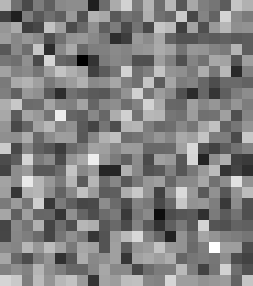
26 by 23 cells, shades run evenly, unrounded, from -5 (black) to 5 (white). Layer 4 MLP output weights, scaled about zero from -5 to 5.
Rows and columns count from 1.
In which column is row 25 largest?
21
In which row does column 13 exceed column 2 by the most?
18
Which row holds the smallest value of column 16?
22
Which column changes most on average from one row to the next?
12
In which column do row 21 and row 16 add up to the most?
19
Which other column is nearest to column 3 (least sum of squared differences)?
7
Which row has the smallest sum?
20
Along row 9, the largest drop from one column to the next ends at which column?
14
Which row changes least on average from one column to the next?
4
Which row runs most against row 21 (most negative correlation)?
6
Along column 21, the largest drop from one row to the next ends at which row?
16
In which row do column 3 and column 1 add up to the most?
17
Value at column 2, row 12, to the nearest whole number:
-2
